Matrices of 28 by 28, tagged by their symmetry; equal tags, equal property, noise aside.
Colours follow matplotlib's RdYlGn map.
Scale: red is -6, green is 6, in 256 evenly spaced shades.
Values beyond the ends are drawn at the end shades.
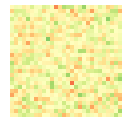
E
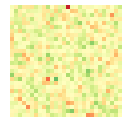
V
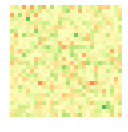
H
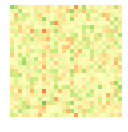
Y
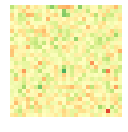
H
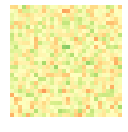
H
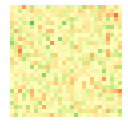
E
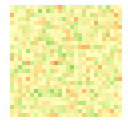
E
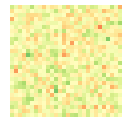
E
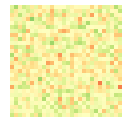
H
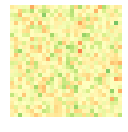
E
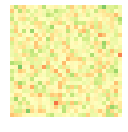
V
